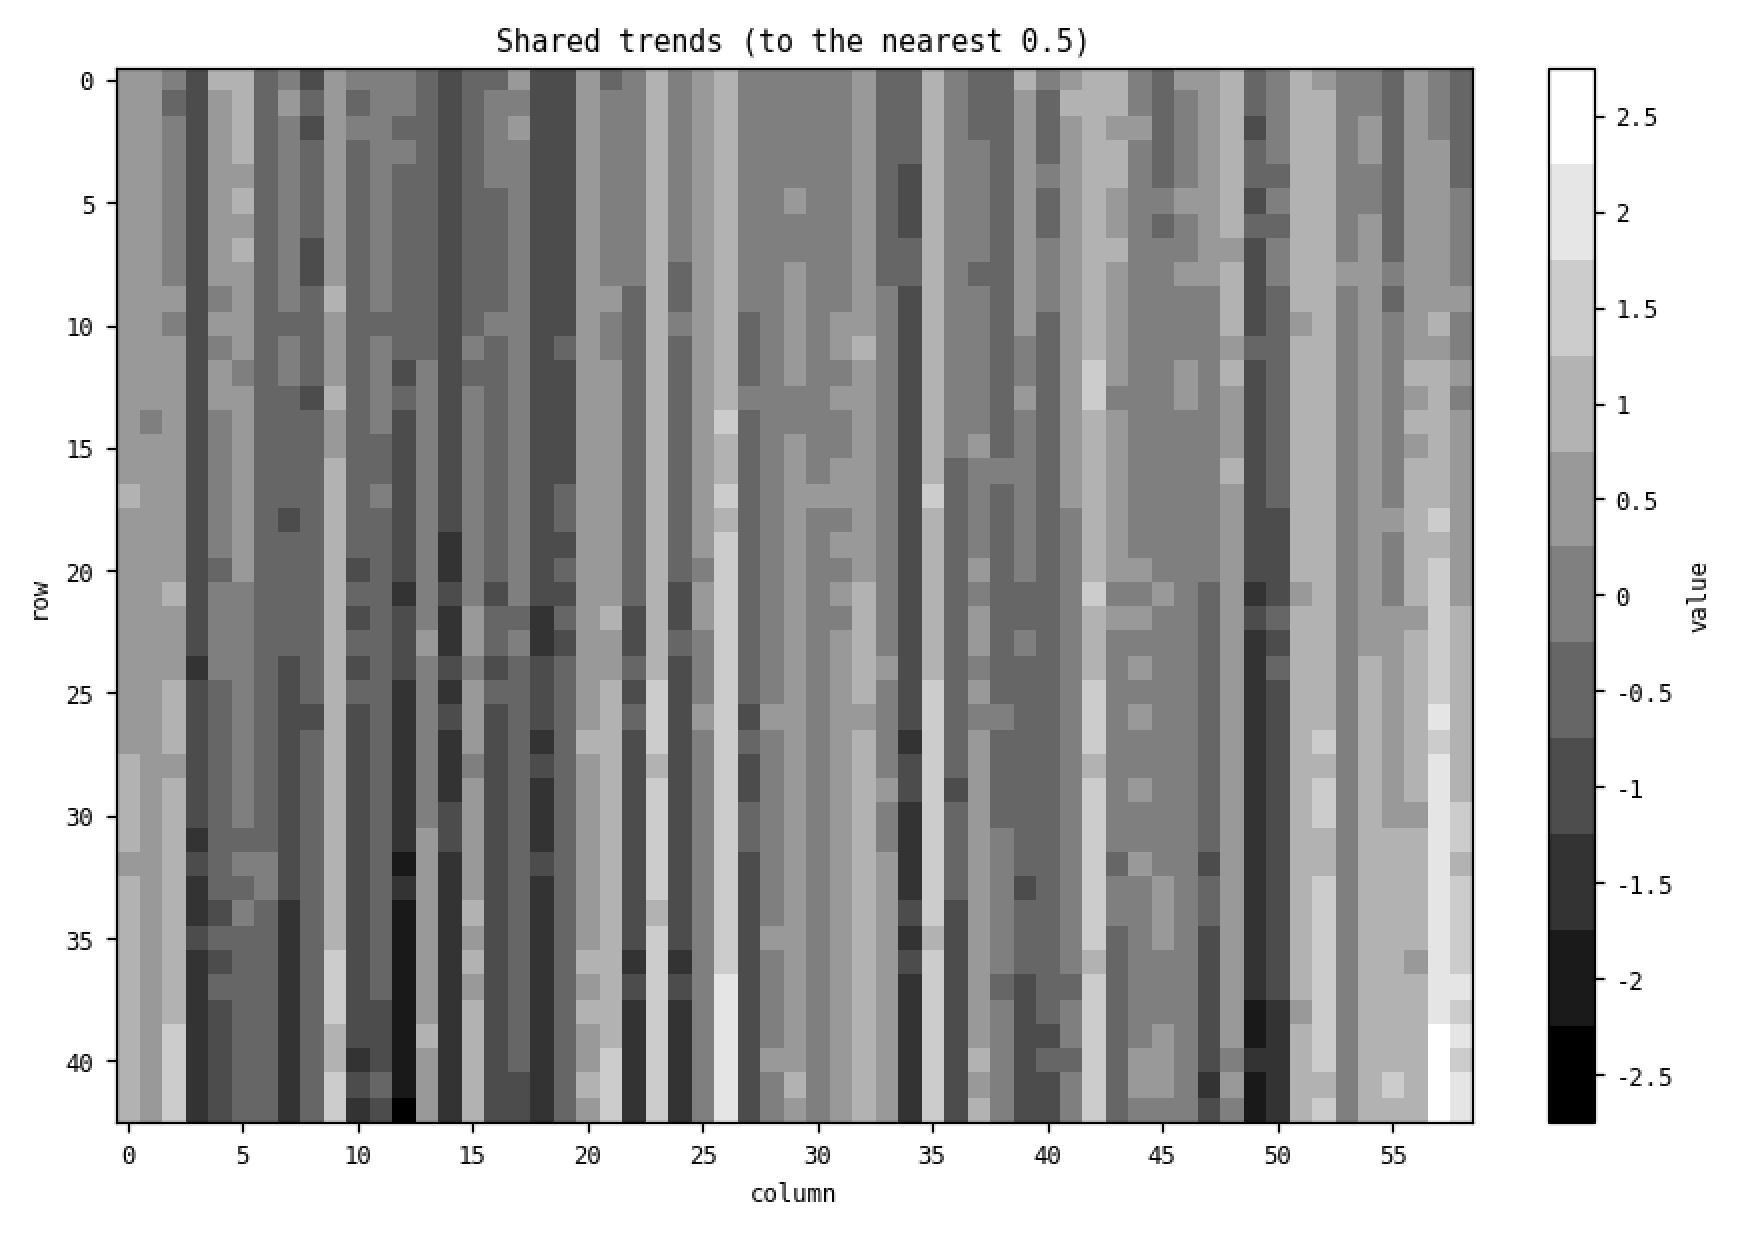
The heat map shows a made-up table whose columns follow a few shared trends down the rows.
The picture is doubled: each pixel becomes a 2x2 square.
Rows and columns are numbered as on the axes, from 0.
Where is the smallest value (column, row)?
12, 42
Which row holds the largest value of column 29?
41
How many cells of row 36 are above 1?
7
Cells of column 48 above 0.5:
12
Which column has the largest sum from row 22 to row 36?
57
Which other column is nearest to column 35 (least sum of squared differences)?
23
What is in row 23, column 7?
-0.5
